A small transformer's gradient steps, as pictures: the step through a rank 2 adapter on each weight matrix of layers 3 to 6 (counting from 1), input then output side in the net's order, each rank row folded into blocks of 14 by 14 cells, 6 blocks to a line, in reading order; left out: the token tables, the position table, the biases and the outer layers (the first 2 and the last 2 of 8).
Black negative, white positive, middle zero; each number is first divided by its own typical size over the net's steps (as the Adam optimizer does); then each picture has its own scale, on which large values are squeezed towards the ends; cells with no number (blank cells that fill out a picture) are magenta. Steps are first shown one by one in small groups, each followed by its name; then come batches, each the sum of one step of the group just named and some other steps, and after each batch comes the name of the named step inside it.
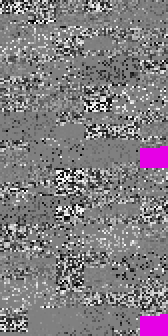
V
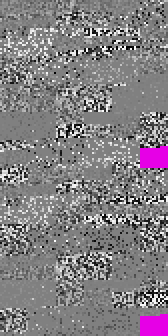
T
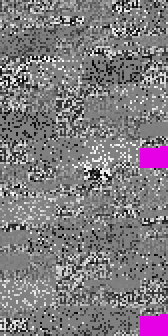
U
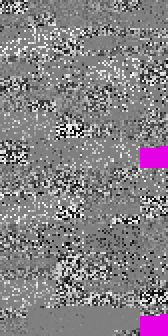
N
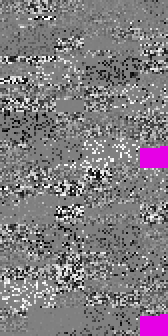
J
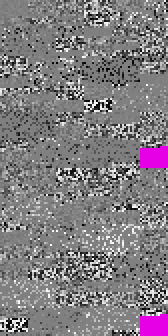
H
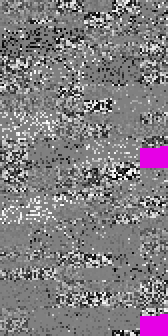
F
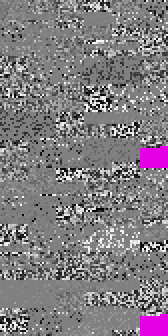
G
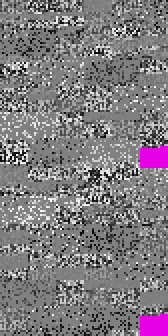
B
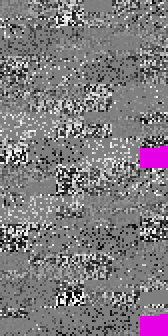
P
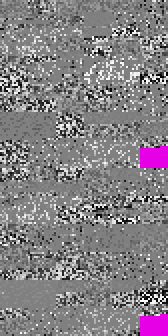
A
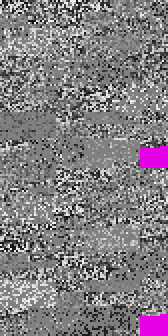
V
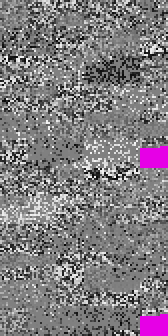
F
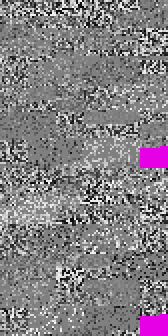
N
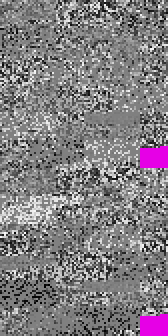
F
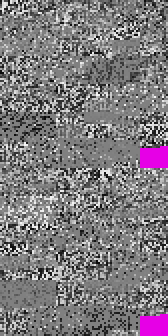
B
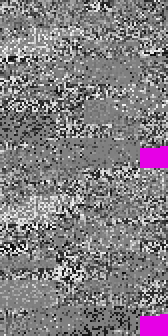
N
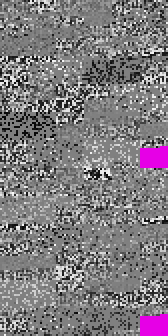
U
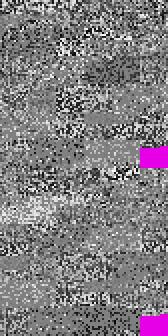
F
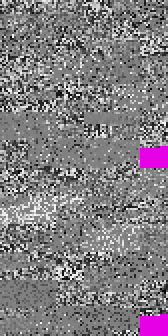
A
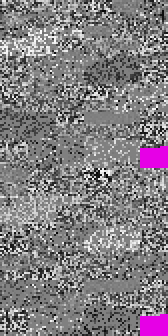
G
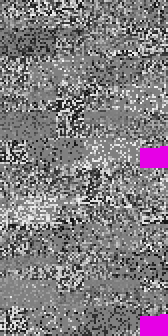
U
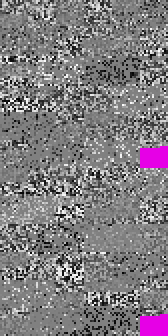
J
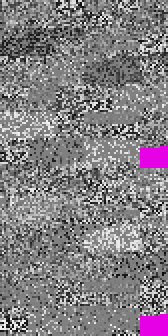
F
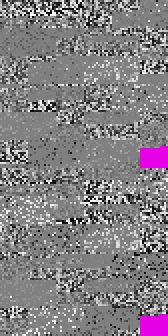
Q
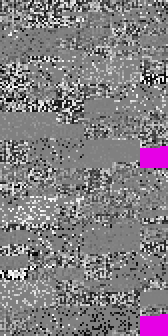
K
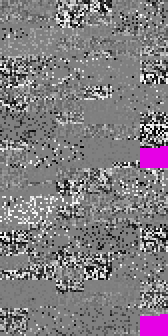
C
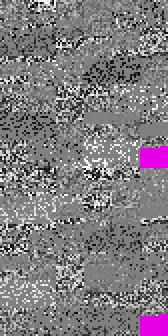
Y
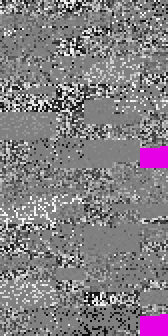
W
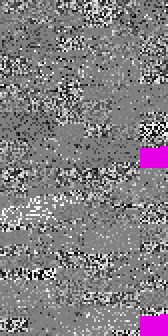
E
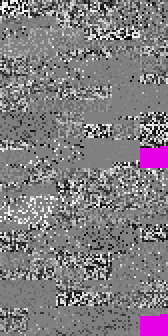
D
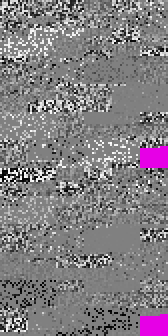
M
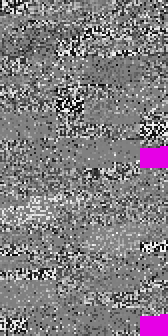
E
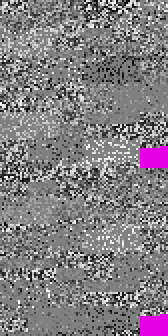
M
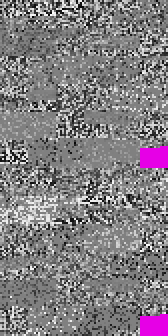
Q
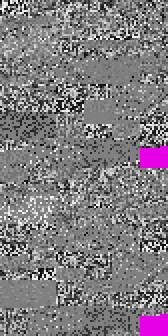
D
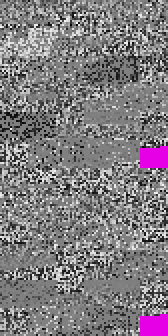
C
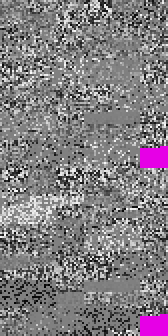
C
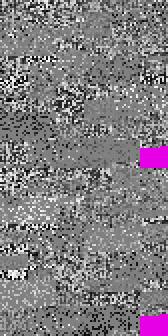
K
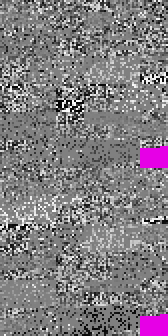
W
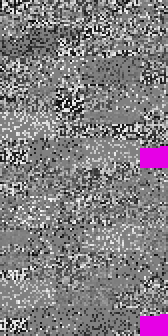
K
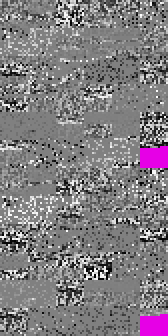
C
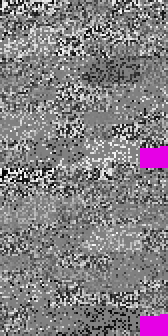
M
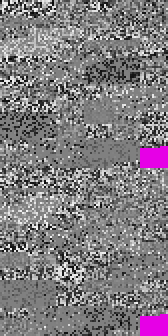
D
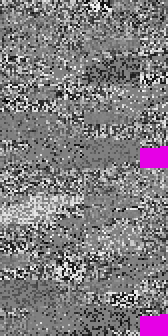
C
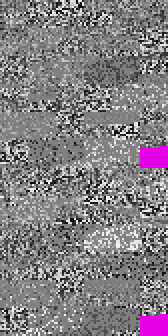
Q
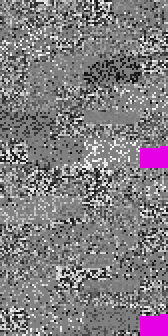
Y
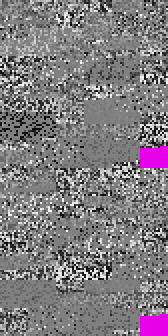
C
